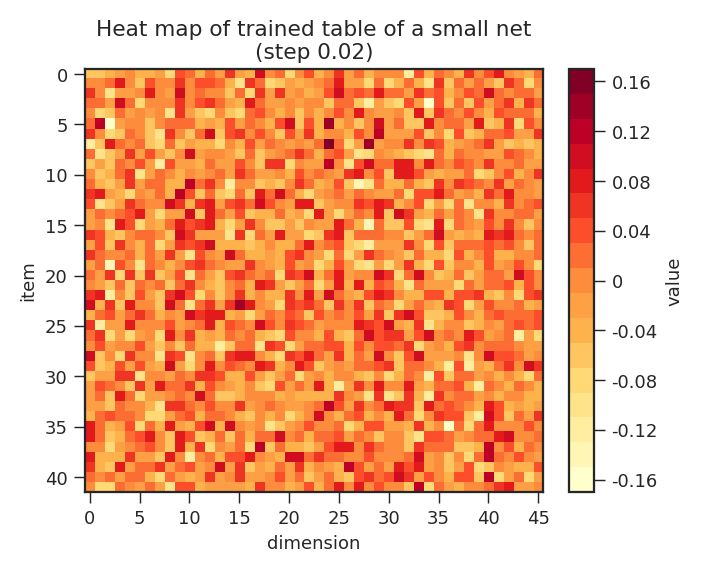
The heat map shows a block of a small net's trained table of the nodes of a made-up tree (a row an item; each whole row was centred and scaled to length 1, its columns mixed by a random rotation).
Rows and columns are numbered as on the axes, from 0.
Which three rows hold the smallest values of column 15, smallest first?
1, 4, 8
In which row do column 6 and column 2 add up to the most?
20
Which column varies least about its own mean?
37
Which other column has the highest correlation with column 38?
10
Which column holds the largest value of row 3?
3
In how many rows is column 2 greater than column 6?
7
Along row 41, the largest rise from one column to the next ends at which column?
33
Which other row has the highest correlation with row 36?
16
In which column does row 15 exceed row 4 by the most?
12
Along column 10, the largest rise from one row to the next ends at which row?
24
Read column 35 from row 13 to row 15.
-0.02 0.02 0.08
